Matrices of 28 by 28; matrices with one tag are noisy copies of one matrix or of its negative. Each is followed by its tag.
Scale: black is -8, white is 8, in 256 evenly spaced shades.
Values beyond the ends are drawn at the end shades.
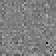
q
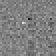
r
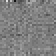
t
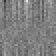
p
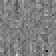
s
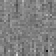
s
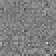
q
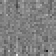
s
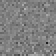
q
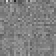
t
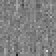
s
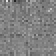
t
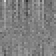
p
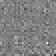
q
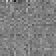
t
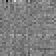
t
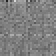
t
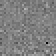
q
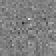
r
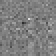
r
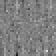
s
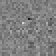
r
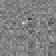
r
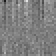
p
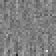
s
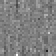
s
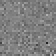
q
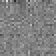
t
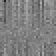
p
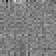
t
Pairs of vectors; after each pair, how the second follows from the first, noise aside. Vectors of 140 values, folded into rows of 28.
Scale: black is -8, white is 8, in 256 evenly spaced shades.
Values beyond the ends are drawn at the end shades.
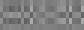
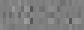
negated, partly zeroed.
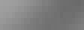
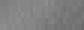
reversed, negated, shrunk.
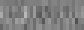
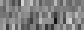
wrapped around, negated, scaled up.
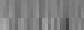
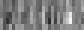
wrapped around, negated, scaled up.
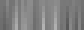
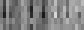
wrapped around, negated, scaled up.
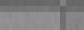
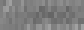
wrapped around, negated, partly zeroed.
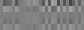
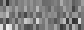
wrapped around, negated, scaled up.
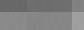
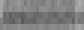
wrapped around.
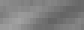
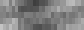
wrapped around, negated, scaled up.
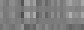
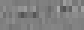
wrapped around, negated, partly zeroed.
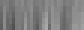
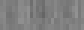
wrapped around, shrunk.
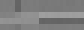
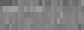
wrapped around, negated, partly zeroed.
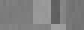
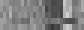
wrapped around, negated, scaled up.
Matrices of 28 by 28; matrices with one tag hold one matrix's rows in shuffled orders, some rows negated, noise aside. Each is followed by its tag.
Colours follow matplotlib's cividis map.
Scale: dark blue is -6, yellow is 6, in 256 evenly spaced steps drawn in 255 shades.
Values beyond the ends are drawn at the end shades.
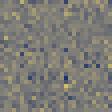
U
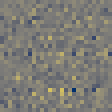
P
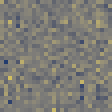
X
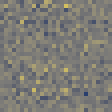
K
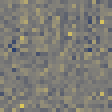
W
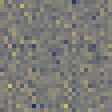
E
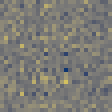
K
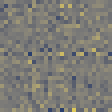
P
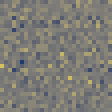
W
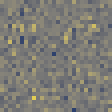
E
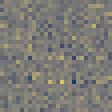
P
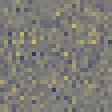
E
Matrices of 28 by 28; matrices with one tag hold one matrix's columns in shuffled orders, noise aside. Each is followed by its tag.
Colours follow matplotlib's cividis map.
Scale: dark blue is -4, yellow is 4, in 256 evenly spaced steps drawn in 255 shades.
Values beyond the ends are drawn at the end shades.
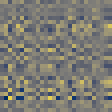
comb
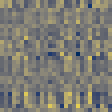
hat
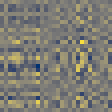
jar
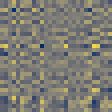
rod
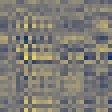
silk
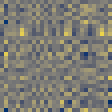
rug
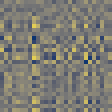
silk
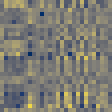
hat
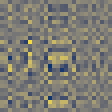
jar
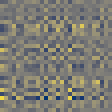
comb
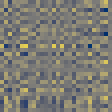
rod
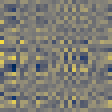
jar
